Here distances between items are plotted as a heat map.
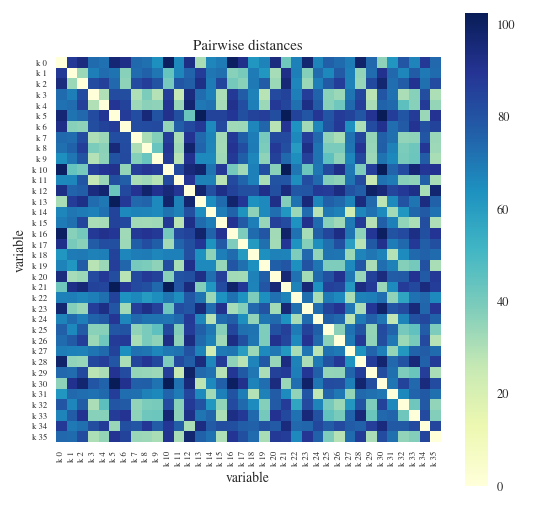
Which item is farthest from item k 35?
k 12
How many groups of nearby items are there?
5
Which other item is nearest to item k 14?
k 27
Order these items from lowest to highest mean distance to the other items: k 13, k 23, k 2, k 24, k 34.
k 24, k 2, k 23, k 13, k 34
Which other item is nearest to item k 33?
k 15
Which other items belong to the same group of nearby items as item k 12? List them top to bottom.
k 5, k 34
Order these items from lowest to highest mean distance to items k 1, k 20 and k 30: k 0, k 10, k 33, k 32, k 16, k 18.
k 16, k 10, k 18, k 0, k 32, k 33
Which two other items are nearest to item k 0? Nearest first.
k 13, k 30
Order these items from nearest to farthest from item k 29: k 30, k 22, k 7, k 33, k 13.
k 7, k 33, k 22, k 13, k 30
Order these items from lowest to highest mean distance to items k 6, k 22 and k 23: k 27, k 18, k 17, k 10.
k 17, k 10, k 27, k 18
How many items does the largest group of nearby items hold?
14
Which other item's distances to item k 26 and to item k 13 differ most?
k 30
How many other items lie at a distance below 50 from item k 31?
5
